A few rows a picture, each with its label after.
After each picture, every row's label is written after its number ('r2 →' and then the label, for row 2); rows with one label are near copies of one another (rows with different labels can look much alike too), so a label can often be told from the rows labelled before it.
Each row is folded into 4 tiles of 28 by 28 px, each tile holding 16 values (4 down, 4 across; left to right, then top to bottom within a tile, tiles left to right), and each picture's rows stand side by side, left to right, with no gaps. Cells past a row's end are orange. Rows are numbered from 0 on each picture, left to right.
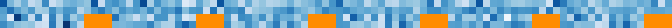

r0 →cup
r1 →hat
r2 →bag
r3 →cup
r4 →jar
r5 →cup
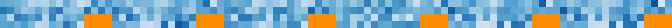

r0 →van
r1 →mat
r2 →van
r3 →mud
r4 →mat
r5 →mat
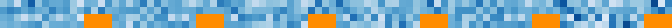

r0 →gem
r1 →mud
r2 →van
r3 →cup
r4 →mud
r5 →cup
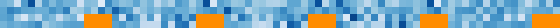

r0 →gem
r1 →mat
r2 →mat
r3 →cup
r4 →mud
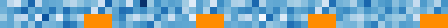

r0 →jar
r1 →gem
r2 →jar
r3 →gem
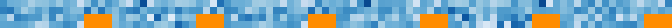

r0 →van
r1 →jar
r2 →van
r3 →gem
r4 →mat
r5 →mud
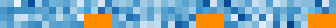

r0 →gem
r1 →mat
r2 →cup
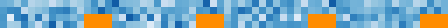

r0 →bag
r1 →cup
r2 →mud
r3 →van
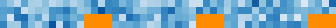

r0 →bag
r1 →van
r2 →mud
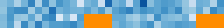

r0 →mud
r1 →gem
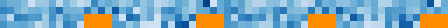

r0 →van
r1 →mat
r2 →van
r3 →mat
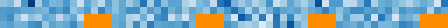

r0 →gem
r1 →mud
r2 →cup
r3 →jar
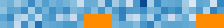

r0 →mud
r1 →gem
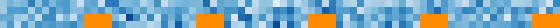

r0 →mud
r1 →cup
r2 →bag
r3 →bag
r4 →jar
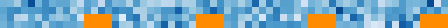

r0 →gem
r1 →bag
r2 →mud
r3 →mat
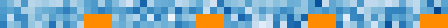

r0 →bag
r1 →jar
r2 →mat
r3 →bag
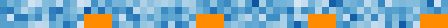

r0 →van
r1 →bag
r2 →hat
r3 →cup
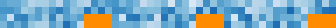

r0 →van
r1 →van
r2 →bag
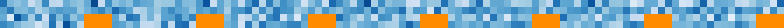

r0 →cup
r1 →mat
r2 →mud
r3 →hat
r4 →jar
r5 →hat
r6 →jar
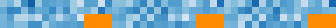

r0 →gem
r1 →mud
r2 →mud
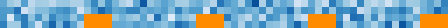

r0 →bag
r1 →jar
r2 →hat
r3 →bag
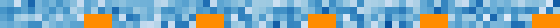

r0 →gem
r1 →mat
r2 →bag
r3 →bag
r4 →jar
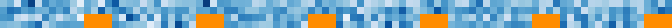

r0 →gem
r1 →cup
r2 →van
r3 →bag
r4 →jar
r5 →bag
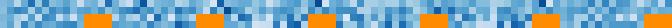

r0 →mud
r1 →jar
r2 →mat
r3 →bag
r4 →mat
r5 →mud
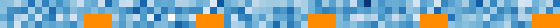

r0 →mud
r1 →jar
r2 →bag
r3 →gem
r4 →hat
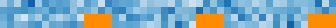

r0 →gem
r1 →van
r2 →cup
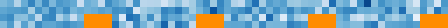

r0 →mud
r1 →bag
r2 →jar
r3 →gem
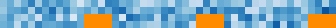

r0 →mud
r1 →van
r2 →bag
